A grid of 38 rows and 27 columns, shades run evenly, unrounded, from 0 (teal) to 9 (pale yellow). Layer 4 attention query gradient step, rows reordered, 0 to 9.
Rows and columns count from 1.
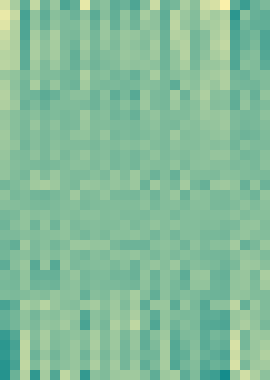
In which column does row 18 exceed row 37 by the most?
1
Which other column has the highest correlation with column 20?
27
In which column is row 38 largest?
25
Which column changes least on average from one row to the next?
17
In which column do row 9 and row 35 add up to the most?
24
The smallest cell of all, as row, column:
38, 23
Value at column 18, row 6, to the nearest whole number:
5
